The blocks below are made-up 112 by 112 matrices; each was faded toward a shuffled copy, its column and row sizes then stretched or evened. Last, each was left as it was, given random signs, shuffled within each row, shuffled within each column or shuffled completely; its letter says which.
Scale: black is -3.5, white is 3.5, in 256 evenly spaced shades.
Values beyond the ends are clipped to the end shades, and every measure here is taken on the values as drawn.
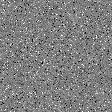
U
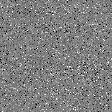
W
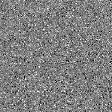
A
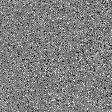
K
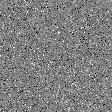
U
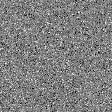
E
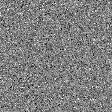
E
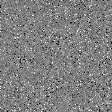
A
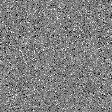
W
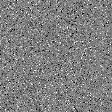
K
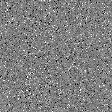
K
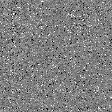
W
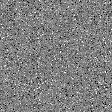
K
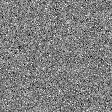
U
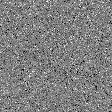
U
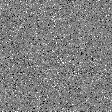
E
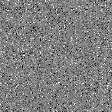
W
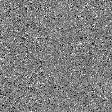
W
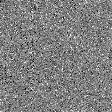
K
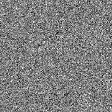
A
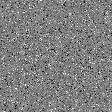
U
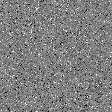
K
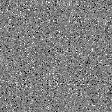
A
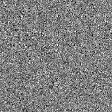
A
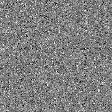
W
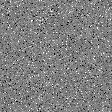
U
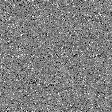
E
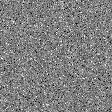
U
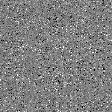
A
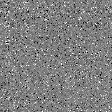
A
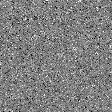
E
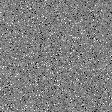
U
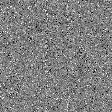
K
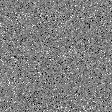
E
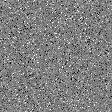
U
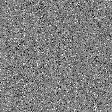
K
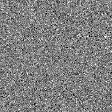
A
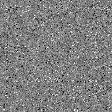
A
